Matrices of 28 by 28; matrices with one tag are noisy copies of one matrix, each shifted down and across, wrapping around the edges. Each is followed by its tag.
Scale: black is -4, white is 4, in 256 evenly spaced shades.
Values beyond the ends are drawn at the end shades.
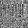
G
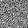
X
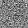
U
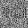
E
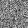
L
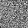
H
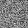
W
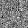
E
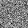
L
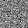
H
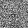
U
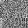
G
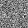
U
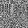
G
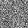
U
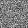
W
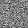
X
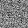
H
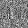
E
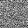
H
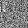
E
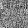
E
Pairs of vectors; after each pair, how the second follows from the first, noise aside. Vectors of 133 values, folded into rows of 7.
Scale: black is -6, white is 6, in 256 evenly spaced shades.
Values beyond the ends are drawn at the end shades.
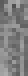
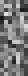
wrapped around, negated, scaled up.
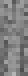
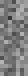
wrapped around, negated.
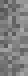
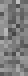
wrapped around.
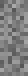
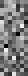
wrapped around, negated, scaled up.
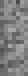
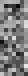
wrapped around, negated, scaled up.
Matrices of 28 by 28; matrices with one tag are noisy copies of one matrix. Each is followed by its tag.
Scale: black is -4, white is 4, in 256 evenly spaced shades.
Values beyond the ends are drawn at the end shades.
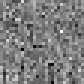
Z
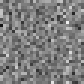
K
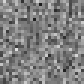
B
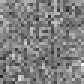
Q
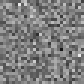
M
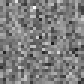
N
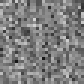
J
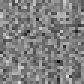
J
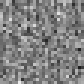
J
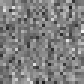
B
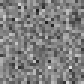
K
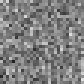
Q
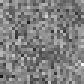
Q
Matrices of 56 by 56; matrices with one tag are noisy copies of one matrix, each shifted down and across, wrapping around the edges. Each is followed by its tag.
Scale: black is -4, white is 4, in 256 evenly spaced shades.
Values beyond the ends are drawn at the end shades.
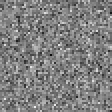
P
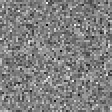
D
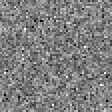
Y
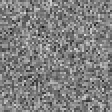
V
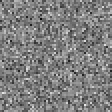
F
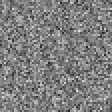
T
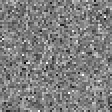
T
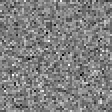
T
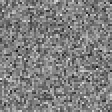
V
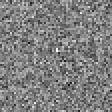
T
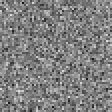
T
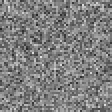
Y
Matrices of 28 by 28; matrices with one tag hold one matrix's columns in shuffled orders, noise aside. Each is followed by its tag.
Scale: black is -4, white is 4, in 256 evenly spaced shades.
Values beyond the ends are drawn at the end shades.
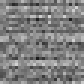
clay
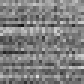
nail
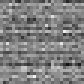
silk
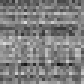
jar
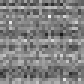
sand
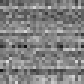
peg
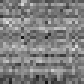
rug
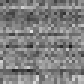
peg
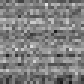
rug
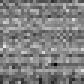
rug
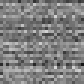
silk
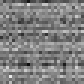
silk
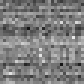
jar
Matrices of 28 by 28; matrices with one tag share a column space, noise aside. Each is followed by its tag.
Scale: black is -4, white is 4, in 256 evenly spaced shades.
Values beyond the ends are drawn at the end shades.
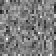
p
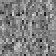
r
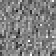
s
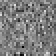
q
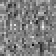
r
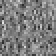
r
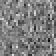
r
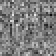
q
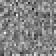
q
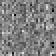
q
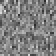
p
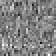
s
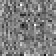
q
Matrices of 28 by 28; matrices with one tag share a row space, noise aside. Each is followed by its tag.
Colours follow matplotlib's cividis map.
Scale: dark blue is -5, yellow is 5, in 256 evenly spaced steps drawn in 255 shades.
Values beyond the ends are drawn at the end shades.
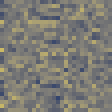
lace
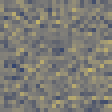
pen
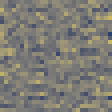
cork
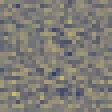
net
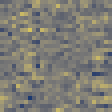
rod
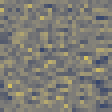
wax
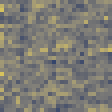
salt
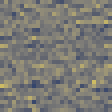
rod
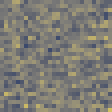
pen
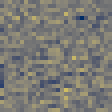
lace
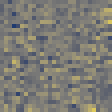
pen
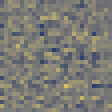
lace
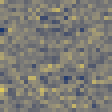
lace
